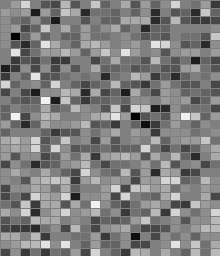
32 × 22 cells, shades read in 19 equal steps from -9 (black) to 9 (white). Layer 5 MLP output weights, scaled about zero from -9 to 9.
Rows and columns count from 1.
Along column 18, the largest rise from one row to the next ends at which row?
27
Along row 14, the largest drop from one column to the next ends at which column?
16
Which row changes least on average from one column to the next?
17
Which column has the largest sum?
7
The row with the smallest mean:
8
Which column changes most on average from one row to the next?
4
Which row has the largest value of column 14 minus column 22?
14
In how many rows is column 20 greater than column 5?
12
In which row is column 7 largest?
31
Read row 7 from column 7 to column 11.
4 2 -2 2 5
